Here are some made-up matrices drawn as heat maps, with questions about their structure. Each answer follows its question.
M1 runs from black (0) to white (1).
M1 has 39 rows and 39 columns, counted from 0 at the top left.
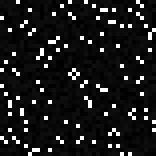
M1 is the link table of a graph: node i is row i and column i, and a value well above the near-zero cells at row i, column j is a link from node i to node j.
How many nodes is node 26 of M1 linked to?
3
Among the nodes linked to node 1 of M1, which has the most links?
node 35
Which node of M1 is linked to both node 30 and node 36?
node 6
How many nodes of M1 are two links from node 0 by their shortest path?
6
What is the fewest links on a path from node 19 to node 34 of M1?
4
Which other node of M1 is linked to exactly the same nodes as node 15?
node 23
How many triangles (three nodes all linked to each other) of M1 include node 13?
0
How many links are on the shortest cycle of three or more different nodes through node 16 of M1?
6
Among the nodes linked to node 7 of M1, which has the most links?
node 2
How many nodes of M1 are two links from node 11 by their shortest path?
3
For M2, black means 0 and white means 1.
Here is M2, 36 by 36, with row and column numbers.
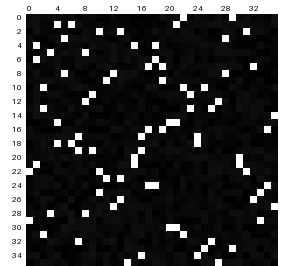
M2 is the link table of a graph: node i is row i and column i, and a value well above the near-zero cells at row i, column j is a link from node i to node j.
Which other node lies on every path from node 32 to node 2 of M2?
node 13
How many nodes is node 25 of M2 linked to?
2
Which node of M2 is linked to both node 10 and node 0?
node 22
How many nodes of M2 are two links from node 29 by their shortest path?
2
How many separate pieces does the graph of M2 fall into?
2
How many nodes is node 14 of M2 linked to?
1
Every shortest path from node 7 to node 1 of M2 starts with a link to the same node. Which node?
node 17
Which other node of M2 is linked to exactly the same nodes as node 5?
node 28
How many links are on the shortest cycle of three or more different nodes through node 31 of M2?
4
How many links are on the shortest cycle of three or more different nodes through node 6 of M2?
4
